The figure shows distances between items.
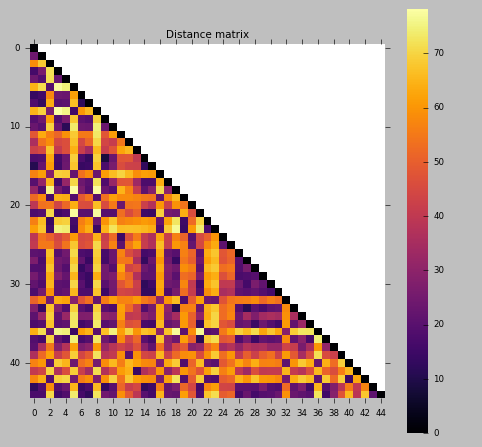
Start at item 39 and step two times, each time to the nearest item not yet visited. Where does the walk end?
0
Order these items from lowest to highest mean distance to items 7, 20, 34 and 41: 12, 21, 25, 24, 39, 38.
38, 21, 24, 25, 39, 12
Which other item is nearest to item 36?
5
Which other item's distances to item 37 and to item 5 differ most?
21
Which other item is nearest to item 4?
10
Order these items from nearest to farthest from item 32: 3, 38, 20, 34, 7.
38, 20, 7, 34, 3
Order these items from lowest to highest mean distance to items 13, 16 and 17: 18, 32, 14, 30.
14, 30, 18, 32
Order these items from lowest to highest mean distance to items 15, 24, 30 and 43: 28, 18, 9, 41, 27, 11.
9, 27, 28, 18, 11, 41
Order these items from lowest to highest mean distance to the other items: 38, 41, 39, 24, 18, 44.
44, 38, 18, 24, 41, 39
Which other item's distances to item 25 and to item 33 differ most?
18
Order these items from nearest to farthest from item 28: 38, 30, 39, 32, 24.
30, 38, 39, 24, 32
